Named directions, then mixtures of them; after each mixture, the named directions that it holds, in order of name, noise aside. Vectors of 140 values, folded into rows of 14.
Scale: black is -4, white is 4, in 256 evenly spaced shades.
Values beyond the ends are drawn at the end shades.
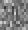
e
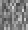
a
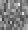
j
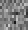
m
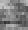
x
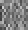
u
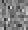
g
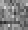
e, m, x.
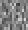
a.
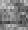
x.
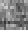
g, x.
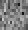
j.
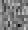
e, g, j.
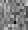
m, x.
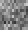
j, m, x.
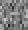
a, m, u.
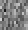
j, m, u.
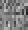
g, j, m.
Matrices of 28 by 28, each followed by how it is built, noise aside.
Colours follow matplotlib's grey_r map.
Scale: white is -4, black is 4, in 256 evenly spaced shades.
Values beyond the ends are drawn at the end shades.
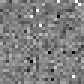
sparse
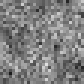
smooth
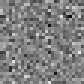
repeating rows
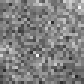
smooth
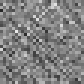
Toeplitz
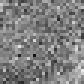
smooth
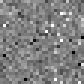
sparse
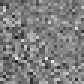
lower triangular
